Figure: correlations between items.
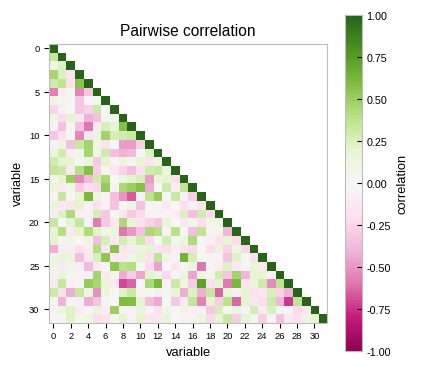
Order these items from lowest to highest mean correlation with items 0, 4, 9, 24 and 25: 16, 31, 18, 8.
31, 18, 8, 16
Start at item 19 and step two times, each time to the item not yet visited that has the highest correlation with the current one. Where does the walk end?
15
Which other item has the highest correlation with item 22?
16
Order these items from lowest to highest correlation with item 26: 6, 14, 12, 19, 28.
28, 6, 14, 12, 19
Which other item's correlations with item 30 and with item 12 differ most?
7
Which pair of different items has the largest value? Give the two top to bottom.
17, 27
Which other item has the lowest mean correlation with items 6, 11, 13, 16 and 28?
19
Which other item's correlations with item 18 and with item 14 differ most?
4
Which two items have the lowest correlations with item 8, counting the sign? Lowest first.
27, 21
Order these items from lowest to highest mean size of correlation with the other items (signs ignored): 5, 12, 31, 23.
31, 23, 12, 5
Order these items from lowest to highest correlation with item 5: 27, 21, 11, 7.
11, 21, 7, 27
